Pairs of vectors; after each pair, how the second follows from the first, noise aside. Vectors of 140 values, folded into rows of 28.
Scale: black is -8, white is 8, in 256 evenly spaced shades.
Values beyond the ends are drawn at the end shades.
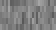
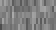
wrapped around.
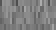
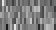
reversed, scaled up.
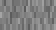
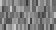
reversed, scaled up.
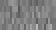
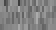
reversed, negated.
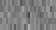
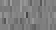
reversed, partly zeroed.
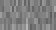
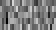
wrapped around, negated, scaled up.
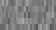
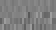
wrapped around, partly zeroed.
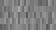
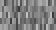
negated, scaled up.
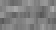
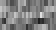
reversed, negated, scaled up.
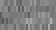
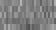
wrapped around.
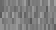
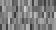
reversed, negated, scaled up.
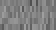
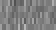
reversed, negated.
